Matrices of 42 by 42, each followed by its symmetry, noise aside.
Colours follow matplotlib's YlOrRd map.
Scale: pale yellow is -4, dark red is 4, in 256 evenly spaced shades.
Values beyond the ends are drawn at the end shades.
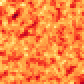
symmetric.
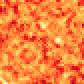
symmetric across the other diagonal.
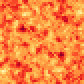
same after a half turn.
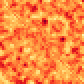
symmetric across the other diagonal.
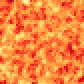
no symmetry.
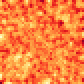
symmetric across the other diagonal.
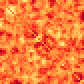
symmetric.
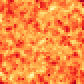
same after a half turn.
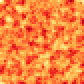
symmetric.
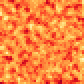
antisymmetric.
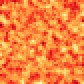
no symmetry.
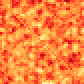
no symmetry.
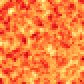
symmetric.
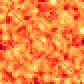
symmetric across the other diagonal.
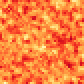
no symmetry.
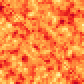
symmetric across the other diagonal.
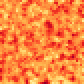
no symmetry.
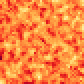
symmetric across the other diagonal.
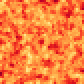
no symmetry.
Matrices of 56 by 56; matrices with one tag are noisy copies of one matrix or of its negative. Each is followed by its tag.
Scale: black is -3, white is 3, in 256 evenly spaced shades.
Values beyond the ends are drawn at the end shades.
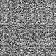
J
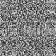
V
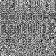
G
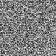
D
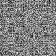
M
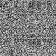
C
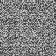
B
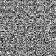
D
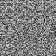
D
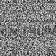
V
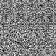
J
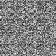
D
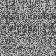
G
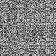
J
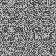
M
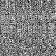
G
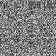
C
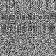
G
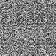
J
